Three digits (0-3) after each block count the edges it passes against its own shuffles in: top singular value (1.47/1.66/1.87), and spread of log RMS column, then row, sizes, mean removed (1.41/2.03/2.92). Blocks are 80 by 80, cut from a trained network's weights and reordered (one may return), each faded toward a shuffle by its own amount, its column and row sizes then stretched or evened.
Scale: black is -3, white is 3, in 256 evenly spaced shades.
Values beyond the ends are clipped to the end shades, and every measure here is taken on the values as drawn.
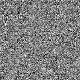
1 1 0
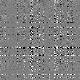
3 3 3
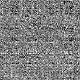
3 2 1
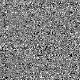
0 1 2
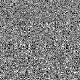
2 0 2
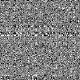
2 2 2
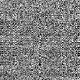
3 2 0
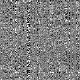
2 3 1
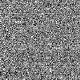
1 1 0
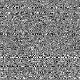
3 1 3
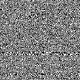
1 1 2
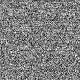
1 0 0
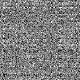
3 2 1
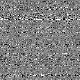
2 1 3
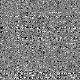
0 2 3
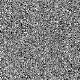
0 2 0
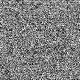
1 0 0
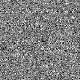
1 0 2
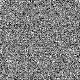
0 0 1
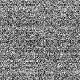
3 1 0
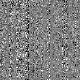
0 3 1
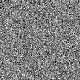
1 0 0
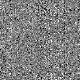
0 2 1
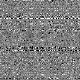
3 1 3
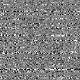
2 1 3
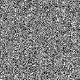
1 2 0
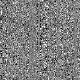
1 3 0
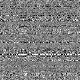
3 0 3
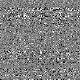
1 2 3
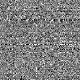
3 1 2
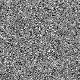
0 1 0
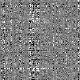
2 3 2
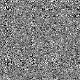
1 2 2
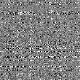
1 2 3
